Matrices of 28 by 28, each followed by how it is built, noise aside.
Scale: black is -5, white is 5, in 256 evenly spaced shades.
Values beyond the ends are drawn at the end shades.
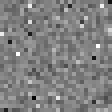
sparse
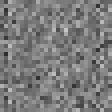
repeating rows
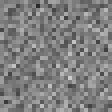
Hankel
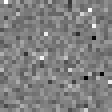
sparse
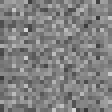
repeating rows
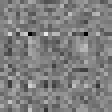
low rank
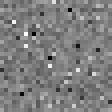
sparse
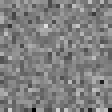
uneven rows
